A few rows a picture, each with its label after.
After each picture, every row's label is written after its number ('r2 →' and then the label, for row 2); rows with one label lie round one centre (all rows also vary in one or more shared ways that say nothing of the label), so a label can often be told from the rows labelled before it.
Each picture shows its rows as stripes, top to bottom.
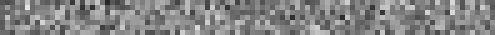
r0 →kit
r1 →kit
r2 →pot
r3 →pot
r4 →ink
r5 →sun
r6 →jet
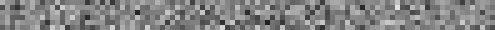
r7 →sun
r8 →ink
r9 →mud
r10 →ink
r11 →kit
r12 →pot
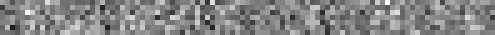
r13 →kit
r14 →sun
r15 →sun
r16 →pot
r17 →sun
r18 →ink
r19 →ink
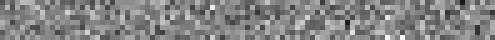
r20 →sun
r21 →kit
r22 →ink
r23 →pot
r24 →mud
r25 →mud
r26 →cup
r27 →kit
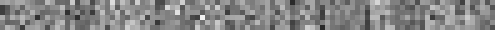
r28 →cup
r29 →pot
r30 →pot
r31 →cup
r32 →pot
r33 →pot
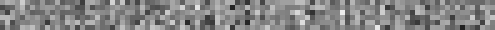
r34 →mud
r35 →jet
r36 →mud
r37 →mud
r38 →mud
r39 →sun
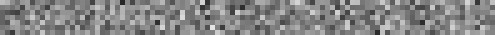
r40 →mud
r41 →pot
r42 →jet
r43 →sun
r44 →pot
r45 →kit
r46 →jet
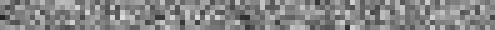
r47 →ink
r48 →jet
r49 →kit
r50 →pot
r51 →ink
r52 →mud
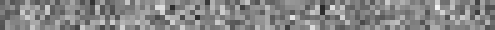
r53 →kit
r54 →sun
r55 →sun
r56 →ink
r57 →pot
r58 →sun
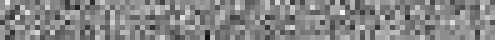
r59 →cup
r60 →sun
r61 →ink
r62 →jet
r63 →pot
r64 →jet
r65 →kit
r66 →kit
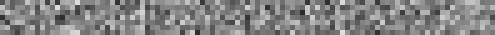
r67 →ink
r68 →jet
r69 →cup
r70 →cup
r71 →jet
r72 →ink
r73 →ink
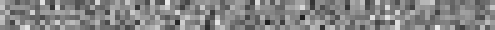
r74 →mud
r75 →mud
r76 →ink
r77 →cup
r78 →jet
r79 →sun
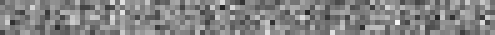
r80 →pot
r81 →kit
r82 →ink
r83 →mud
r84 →ink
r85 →cup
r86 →sun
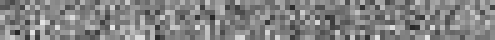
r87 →jet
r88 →pot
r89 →mud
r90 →ink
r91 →jet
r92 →pot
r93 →ink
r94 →cup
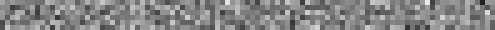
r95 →cup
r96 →ink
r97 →jet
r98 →cup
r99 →pot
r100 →sun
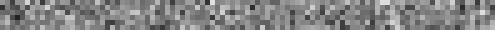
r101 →kit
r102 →sun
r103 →pot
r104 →ink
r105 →kit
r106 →jet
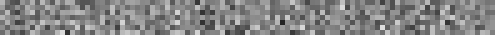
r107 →ink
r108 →mud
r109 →ink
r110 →cup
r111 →ink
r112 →mud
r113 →pot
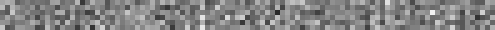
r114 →mud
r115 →cup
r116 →pot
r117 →cup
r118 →sun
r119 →cup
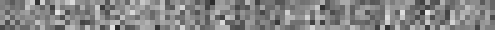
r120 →ink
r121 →sun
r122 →pot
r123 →kit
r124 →pot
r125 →jet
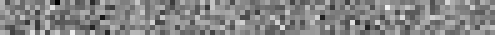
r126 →cup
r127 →kit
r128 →cup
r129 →sun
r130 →cup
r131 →jet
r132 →ink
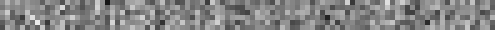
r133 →kit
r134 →pot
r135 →mud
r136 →ink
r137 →pot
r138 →pot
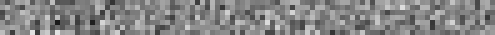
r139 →kit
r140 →kit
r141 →sun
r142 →sun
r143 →cup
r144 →cup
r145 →jet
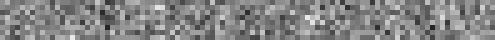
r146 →kit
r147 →sun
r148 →sun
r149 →sun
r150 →kit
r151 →ink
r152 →jet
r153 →ink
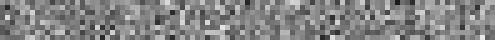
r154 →mud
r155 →pot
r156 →sun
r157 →kit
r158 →jet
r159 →sun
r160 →pot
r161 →sun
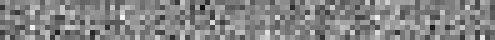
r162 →kit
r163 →pot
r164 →ink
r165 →cup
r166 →kit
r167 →ink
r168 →cup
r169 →sun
